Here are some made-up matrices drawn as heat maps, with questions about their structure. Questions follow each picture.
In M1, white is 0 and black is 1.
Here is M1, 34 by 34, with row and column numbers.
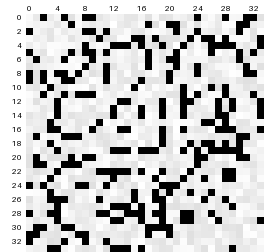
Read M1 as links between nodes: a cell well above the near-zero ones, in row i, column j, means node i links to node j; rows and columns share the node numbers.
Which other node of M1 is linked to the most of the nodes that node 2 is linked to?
node 5
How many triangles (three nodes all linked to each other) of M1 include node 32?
5
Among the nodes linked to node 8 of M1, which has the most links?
node 4
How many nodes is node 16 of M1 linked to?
11
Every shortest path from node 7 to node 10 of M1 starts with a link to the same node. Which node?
node 11
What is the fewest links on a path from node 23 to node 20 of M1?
2
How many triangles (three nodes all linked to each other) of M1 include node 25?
7
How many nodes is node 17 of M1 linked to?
7
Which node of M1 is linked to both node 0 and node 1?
node 31
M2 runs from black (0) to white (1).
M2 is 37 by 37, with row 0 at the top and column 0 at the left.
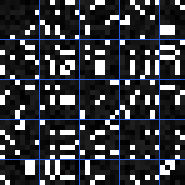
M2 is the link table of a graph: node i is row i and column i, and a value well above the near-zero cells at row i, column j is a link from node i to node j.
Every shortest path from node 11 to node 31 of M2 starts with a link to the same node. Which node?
node 2
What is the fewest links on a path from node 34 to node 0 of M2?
6
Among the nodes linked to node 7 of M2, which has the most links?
node 12
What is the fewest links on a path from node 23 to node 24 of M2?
3
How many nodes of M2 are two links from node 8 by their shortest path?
4
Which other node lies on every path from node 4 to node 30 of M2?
node 25
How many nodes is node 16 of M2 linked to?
5
